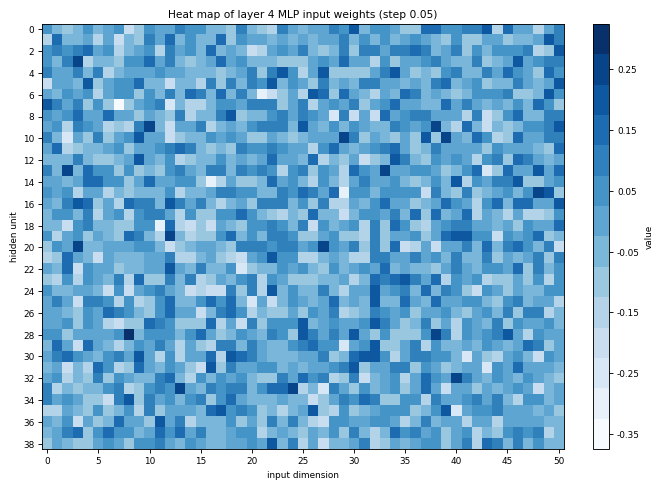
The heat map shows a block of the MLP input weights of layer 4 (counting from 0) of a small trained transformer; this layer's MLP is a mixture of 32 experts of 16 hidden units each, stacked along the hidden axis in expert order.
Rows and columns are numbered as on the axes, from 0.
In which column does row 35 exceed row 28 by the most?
17
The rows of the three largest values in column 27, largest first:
20, 4, 6
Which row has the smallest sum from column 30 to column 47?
1
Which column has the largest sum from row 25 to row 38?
18
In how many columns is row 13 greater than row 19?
26
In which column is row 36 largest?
11
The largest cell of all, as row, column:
28, 8
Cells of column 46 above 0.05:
13
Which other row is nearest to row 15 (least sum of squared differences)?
29
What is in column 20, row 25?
-0.25
